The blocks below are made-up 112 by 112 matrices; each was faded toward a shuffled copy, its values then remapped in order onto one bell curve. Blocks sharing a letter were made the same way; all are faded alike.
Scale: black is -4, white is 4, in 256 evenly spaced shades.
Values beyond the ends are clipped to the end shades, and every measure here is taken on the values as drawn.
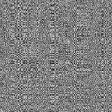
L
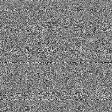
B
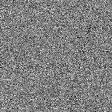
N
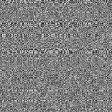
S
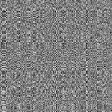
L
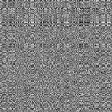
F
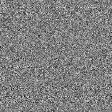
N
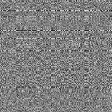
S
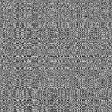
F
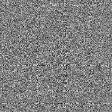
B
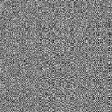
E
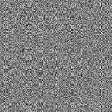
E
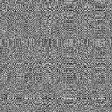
F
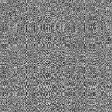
E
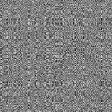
E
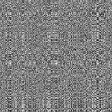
L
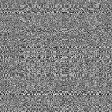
S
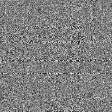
B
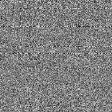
B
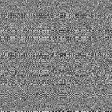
S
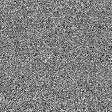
N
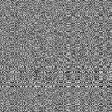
F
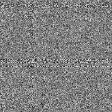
B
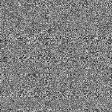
B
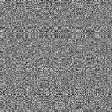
S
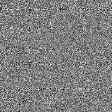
B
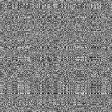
S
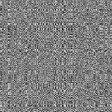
L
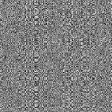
E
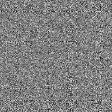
B
